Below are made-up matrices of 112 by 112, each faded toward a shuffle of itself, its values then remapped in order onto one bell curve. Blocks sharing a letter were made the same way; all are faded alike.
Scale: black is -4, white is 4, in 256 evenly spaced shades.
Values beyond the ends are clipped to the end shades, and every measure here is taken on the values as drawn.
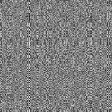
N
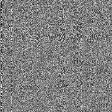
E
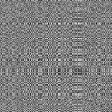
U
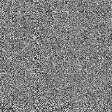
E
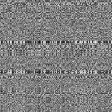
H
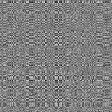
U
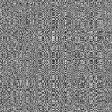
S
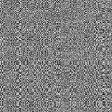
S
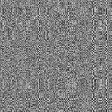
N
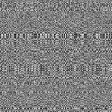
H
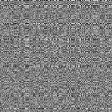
H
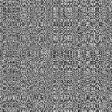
S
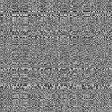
H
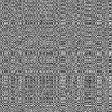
U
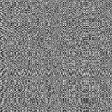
S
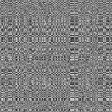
U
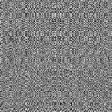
S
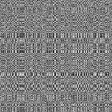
U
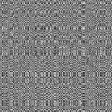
U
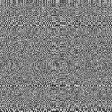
H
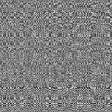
H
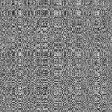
S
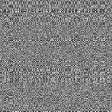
H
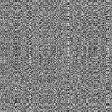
S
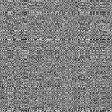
H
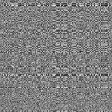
H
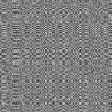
U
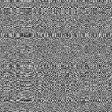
H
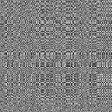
U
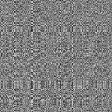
S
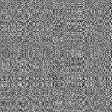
S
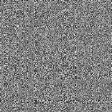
E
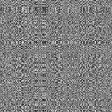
S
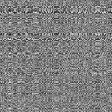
H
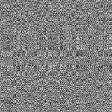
S
